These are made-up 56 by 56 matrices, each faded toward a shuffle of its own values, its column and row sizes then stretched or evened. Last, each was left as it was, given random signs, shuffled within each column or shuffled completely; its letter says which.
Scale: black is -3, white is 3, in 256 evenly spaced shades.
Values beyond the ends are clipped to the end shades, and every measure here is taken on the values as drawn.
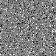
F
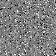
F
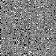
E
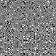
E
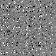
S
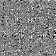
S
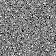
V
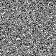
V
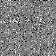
S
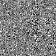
S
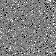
F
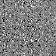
S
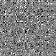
E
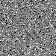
V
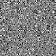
E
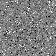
V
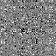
E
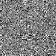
E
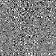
E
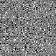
E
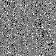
F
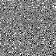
E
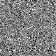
S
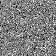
V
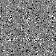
S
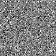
S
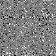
S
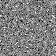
V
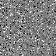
F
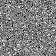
V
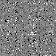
S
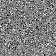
V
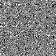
S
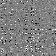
E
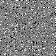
S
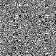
E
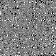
S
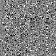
E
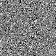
F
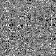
E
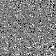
S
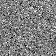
V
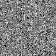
F
